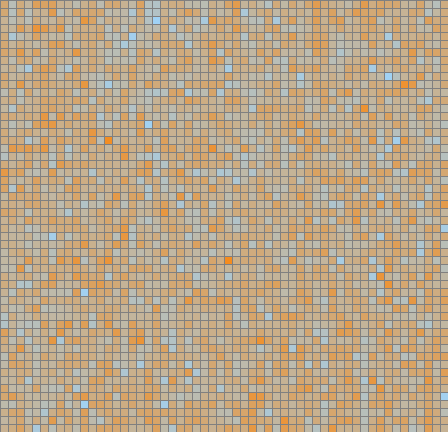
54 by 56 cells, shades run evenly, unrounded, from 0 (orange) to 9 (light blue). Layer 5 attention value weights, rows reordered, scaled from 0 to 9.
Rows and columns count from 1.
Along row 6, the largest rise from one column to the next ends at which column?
24
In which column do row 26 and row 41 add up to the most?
53
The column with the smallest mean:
27
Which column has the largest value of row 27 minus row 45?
9
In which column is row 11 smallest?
51
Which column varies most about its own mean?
48
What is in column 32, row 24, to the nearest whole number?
5
